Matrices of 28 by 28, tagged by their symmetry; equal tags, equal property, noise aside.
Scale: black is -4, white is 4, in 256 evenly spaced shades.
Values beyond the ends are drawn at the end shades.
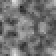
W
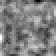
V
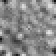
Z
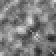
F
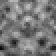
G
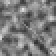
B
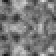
W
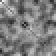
F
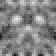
G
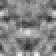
G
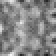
W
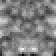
G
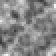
F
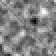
Z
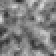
V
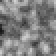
B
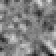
V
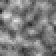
B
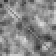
F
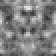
G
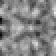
W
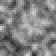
Z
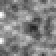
W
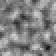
F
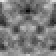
G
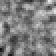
V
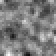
B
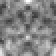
G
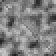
Z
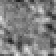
V
